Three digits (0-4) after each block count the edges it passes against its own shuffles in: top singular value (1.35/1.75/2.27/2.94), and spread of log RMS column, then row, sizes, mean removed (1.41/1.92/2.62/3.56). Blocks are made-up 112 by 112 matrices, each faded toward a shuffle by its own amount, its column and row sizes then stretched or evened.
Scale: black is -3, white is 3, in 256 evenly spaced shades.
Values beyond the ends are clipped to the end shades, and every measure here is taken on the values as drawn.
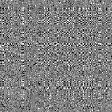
4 3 3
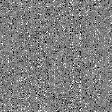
1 3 0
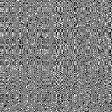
4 3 0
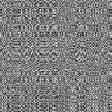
4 2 2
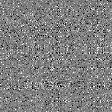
3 1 3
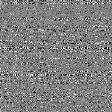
3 0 4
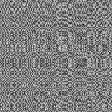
4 1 1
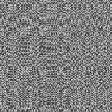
4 1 2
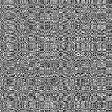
4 1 3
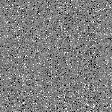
1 2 1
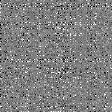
1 3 4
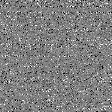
0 0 3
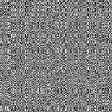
4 4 2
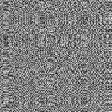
4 1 1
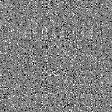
3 2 1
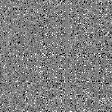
2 3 2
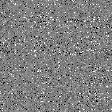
0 2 3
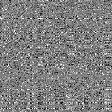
3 0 3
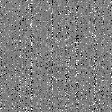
2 4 0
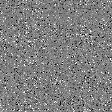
1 1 2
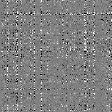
3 4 3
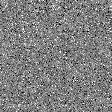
0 0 0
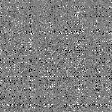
0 3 3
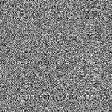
3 0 2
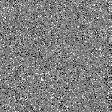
2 1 1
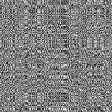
4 2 2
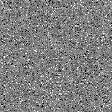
2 1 0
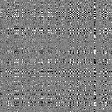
4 4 4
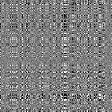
4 4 4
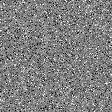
1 0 0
